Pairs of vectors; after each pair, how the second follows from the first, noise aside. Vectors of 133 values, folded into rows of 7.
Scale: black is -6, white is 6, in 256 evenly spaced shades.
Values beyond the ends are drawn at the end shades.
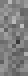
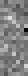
shuffled.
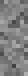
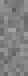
reversed, shrunk.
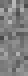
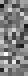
wrapped around, negated, scaled up.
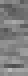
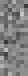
shuffled.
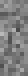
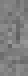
reversed, shrunk.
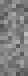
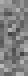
reversed, negated.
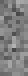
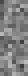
shuffled.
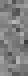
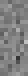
negated, partly zeroed.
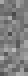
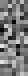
wrapped around, negated, scaled up.
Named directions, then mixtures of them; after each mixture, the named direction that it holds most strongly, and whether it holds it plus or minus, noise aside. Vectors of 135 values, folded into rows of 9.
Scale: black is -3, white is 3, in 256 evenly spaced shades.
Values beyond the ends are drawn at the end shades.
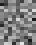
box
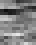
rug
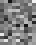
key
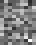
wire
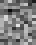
key, minus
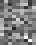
wire, plus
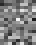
box, plus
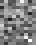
wire, plus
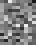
key, minus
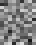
box, plus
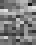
rug, minus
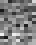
key, plus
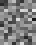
box, plus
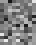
key, plus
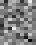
wire, minus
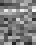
box, plus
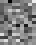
key, plus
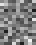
box, minus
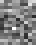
wire, minus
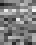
box, plus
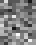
wire, plus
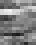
rug, minus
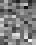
wire, plus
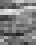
rug, minus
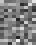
wire, minus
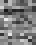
wire, minus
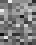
key, minus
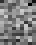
key, minus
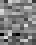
key, minus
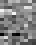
rug, minus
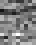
rug, plus
